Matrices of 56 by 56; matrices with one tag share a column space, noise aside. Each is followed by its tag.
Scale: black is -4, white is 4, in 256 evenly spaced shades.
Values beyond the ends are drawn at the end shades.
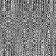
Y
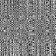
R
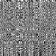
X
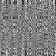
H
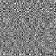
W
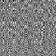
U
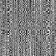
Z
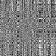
Y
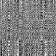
R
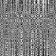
Y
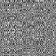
U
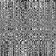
X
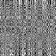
H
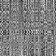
Z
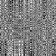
R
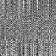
R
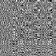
U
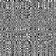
X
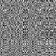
U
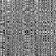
Z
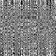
H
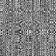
Z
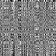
X
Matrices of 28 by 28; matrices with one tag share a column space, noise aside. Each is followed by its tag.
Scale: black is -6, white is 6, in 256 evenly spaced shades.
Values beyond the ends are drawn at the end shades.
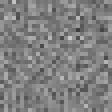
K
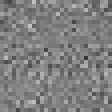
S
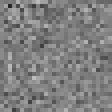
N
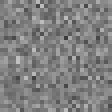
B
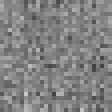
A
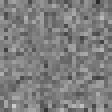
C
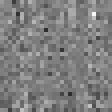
C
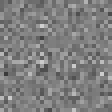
S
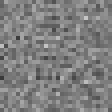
K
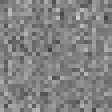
C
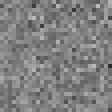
N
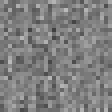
B
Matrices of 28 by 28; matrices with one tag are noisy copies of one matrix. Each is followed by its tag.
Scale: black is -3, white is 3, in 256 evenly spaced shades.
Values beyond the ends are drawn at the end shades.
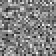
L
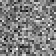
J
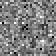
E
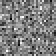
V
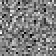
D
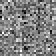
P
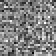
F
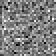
P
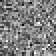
F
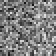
F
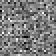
P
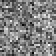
F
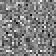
V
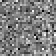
J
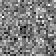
E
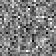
E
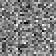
J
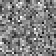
V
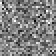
D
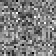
F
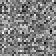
P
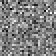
D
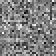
P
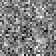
E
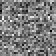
P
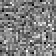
F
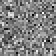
L
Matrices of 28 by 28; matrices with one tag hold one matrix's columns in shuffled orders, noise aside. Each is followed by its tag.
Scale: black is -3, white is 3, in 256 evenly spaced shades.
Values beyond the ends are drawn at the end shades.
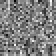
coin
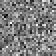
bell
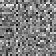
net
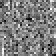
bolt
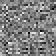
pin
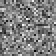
bell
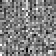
coin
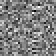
pin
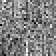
bolt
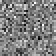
net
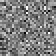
pin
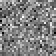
bell
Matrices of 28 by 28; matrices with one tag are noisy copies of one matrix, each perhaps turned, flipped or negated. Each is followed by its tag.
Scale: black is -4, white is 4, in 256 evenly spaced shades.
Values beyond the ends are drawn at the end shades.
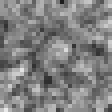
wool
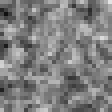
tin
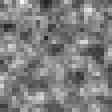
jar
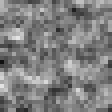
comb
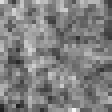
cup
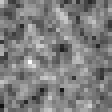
wool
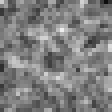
wool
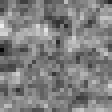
comb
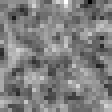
jar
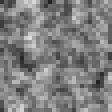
comb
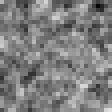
tin
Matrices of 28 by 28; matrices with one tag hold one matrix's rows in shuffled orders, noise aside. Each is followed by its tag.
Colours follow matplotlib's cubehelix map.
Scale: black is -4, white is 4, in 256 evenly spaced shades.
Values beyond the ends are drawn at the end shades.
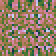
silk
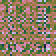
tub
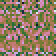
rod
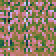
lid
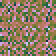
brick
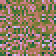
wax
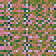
lid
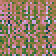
brick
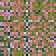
lid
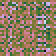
tub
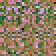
rod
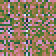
lid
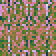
brick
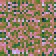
wax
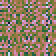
brick
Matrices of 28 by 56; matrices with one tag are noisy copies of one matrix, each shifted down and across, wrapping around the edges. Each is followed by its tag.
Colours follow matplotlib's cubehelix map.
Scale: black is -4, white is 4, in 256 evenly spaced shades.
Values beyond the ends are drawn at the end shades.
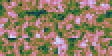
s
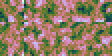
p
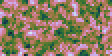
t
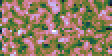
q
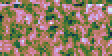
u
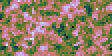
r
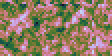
r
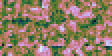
s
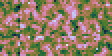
q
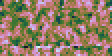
u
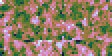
u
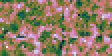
t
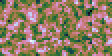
q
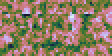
s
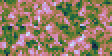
r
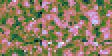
q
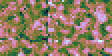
q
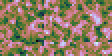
q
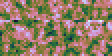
u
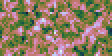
r
